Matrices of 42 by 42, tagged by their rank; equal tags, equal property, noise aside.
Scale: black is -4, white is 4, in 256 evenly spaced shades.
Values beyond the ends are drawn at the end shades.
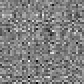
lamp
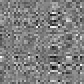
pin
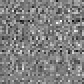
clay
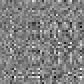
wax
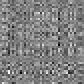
pin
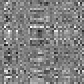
pin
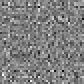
lamp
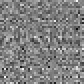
clay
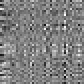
pin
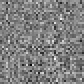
lamp
